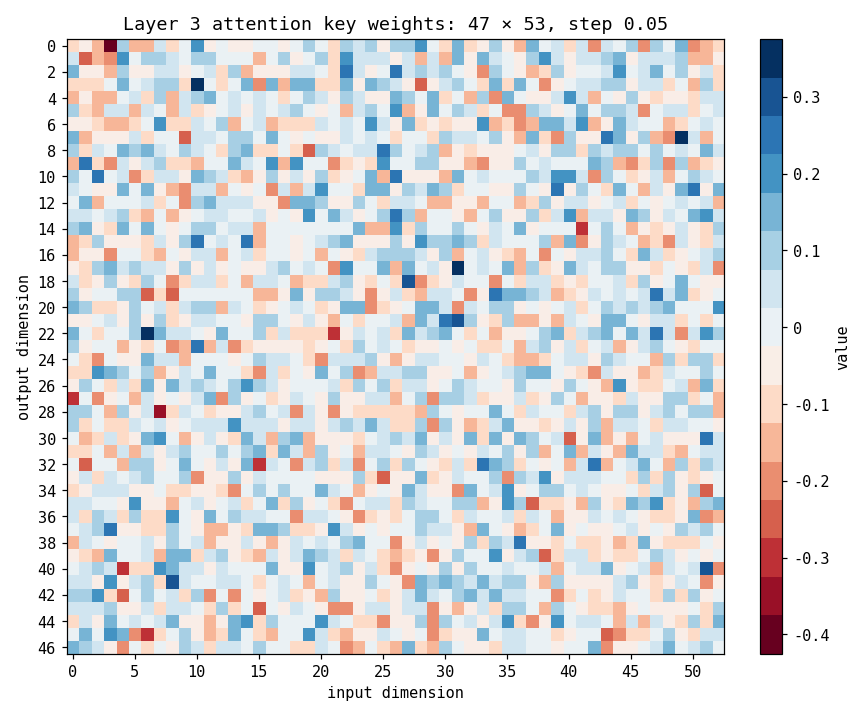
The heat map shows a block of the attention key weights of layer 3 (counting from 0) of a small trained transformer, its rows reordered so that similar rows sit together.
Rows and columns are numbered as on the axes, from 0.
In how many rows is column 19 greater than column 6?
18
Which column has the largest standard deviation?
3
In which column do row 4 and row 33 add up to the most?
40
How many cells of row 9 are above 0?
17
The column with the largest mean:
10
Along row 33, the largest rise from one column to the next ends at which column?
36
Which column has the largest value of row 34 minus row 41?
27
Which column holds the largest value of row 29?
13
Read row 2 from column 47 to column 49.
0.15 0 0.1
